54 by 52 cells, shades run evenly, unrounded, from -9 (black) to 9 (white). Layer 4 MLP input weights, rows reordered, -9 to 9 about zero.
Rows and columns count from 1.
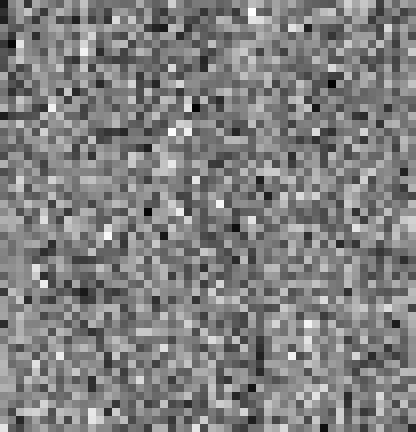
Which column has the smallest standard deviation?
35
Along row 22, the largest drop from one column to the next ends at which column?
51
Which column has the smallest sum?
26
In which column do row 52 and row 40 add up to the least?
14
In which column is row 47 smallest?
33
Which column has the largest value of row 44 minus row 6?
21
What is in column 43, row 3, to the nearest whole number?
1
